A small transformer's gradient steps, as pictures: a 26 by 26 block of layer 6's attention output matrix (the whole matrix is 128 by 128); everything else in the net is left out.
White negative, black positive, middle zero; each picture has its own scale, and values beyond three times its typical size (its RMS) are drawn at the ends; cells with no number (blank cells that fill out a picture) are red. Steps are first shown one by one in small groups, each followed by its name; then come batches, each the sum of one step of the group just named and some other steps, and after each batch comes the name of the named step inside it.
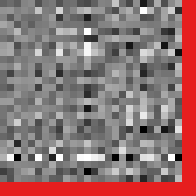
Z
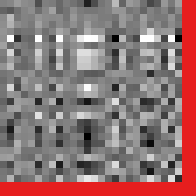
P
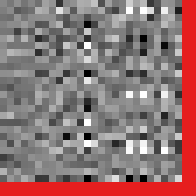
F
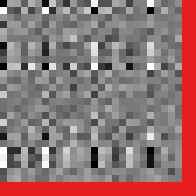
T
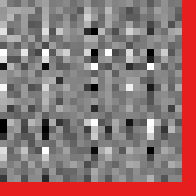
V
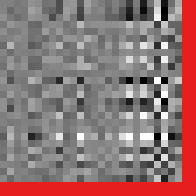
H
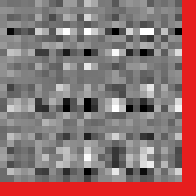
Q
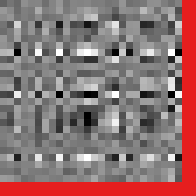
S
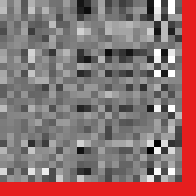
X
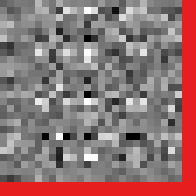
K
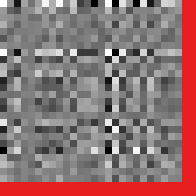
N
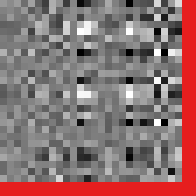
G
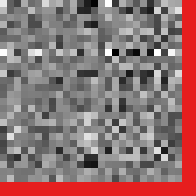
N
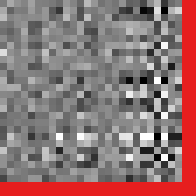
H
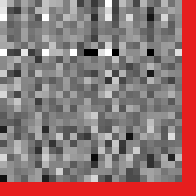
N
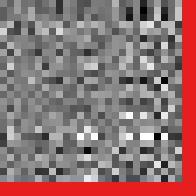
H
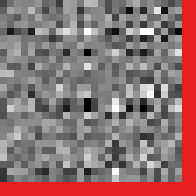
Q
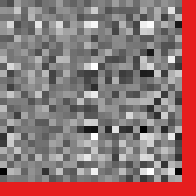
Z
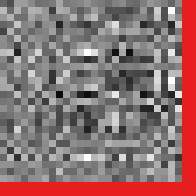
S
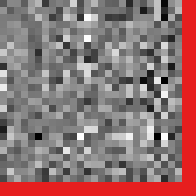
H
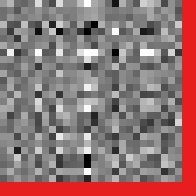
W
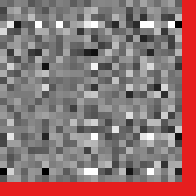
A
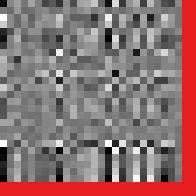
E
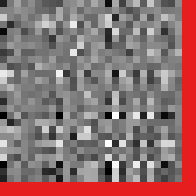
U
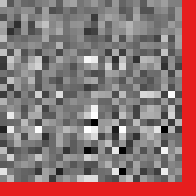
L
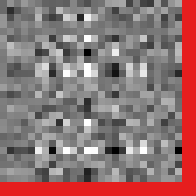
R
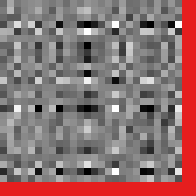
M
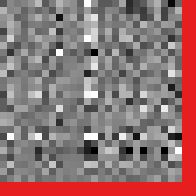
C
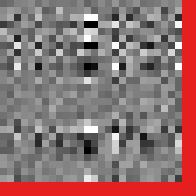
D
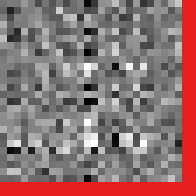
R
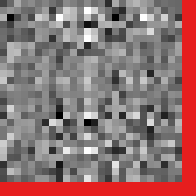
U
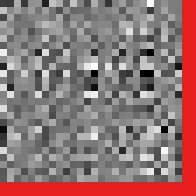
L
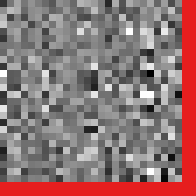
E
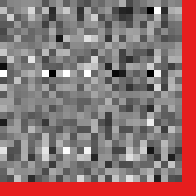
R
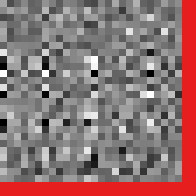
L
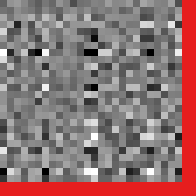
A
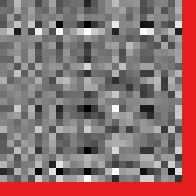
M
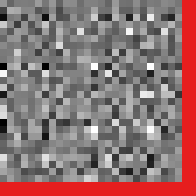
L
